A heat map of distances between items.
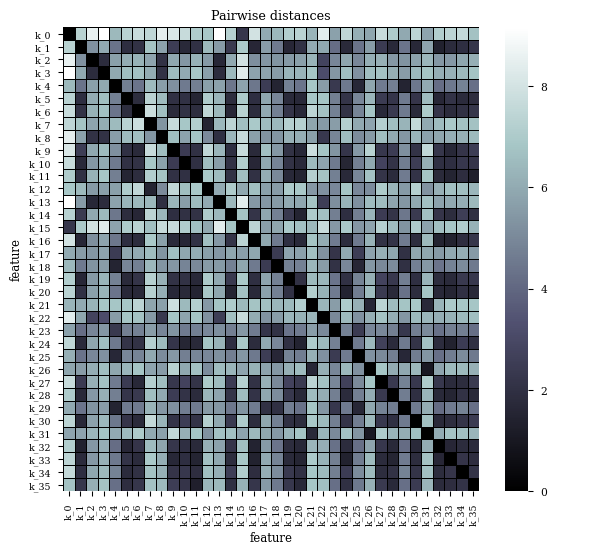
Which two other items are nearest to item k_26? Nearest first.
k_31, k_21
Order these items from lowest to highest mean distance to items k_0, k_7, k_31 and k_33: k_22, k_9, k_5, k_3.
k_5, k_9, k_22, k_3
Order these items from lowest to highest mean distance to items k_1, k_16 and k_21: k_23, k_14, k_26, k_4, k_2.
k_14, k_26, k_23, k_4, k_2
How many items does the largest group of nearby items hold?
18
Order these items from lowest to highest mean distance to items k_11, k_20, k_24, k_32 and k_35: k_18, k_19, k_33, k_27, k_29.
k_33, k_19, k_27, k_29, k_18
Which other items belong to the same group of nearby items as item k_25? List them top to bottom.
k_4, k_17, k_18, k_23, k_29
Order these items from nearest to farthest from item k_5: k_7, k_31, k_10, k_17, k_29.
k_10, k_29, k_17, k_31, k_7
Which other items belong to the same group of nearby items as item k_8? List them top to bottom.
k_2, k_3, k_13, k_22
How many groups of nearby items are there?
6
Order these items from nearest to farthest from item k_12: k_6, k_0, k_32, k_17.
k_17, k_32, k_0, k_6
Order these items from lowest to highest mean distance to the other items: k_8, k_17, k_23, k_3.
k_23, k_17, k_8, k_3
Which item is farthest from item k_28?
k_0
